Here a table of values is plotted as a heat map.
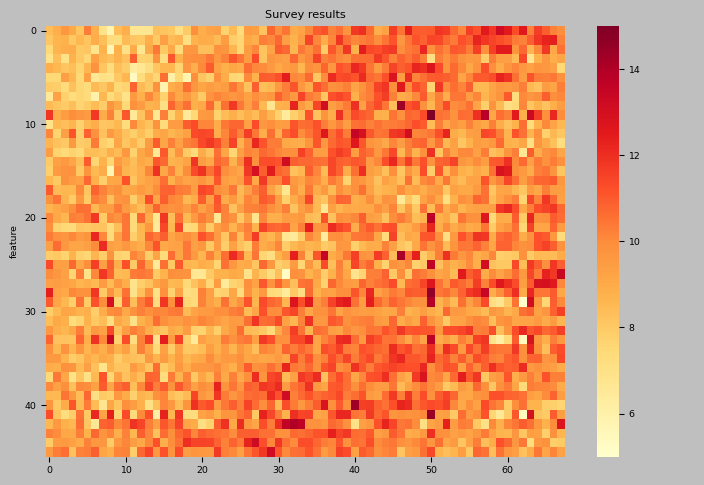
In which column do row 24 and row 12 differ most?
46
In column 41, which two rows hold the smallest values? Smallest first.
26, 23
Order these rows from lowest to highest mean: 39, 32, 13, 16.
13, 16, 32, 39
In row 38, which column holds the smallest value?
62
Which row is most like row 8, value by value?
24
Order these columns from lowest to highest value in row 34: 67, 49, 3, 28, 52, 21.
3, 21, 28, 49, 67, 52
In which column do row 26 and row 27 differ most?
31
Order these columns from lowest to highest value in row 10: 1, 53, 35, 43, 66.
1, 66, 53, 43, 35
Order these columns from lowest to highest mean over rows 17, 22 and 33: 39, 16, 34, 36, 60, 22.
36, 60, 22, 16, 39, 34
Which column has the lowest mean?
11
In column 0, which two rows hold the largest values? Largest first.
28, 9
